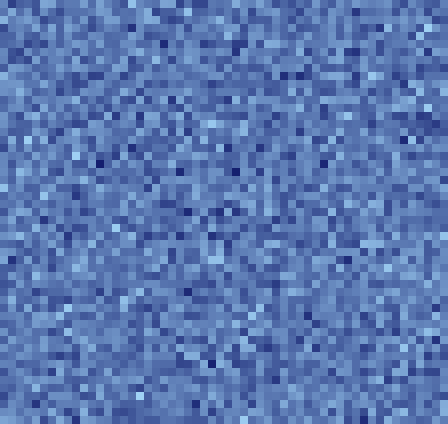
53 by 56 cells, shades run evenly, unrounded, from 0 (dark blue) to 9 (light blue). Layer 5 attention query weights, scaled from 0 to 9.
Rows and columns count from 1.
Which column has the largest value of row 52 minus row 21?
41
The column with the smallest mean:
35
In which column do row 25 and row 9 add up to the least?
53
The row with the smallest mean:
28
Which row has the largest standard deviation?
15
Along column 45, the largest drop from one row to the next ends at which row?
2
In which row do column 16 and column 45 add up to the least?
10
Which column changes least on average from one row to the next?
14
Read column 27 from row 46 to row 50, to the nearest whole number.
0 6 4 6 7
